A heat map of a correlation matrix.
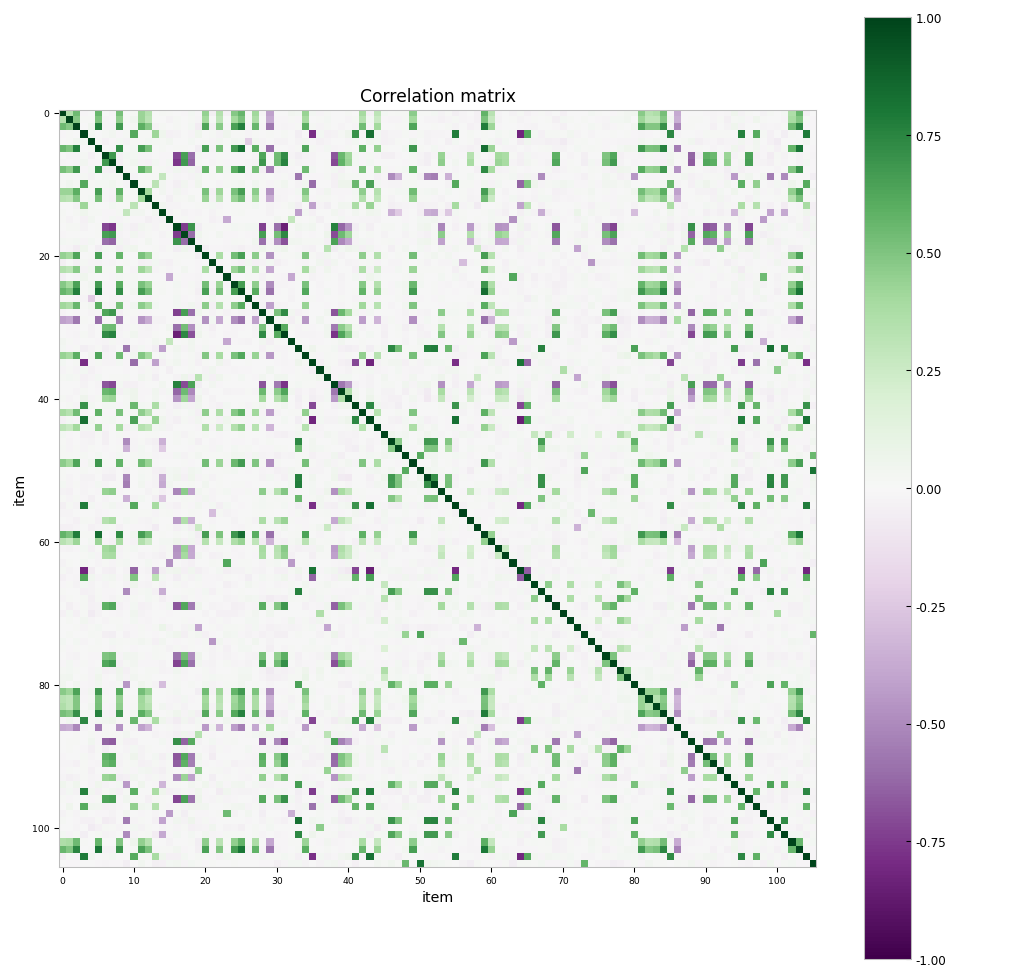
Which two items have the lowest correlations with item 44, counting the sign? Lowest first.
29, 86
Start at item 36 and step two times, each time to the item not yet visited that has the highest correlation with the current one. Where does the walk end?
70
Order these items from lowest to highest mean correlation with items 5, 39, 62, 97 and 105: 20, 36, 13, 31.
36, 13, 20, 31
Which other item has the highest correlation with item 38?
16
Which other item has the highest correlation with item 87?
92
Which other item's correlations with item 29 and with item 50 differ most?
105
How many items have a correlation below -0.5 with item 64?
10
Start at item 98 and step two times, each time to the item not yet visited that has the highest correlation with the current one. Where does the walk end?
23
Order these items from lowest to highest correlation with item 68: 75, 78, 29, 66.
29, 75, 66, 78
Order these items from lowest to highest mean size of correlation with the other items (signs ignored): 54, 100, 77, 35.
100, 54, 35, 77
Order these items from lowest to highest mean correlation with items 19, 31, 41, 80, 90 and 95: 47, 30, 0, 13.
0, 47, 13, 30
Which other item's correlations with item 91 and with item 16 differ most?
31
